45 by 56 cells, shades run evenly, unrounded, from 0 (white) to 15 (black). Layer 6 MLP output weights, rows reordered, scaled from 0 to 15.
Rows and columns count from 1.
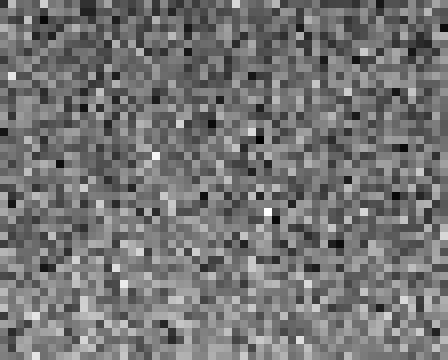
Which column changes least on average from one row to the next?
3
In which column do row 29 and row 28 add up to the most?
35
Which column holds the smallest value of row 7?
46
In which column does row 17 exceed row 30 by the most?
1
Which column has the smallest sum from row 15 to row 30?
34
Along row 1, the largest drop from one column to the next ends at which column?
2
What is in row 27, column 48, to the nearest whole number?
11
